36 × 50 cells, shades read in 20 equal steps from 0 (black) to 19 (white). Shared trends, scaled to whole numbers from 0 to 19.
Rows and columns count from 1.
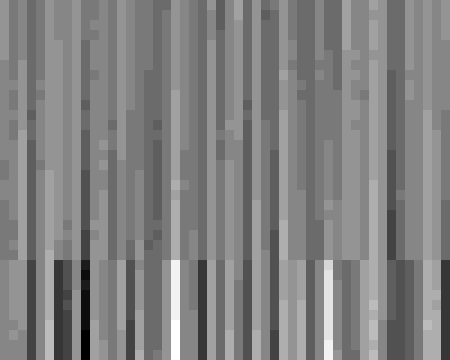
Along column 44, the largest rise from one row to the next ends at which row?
27
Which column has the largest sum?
20
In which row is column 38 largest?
36
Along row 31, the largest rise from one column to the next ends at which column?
11
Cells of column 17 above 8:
7
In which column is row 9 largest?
42
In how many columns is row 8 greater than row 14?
5
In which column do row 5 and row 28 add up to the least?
10
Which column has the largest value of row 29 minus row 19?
37
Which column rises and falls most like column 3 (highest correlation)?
25
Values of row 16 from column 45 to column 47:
8 10 10
